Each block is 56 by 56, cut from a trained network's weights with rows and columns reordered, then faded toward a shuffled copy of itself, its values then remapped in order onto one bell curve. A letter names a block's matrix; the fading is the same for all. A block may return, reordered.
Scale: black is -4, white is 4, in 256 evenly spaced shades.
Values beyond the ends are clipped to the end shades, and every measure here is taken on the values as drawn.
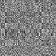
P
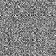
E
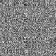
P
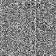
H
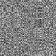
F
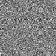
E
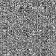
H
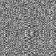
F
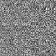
F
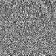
E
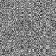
F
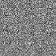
E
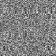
F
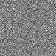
F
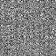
H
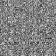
H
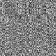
F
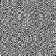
F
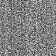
H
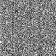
H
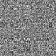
E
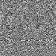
E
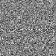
E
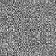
F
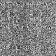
H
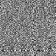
E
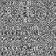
P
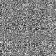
H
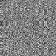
F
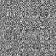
P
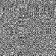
P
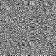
E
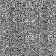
H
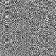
F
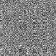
P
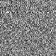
E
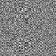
P
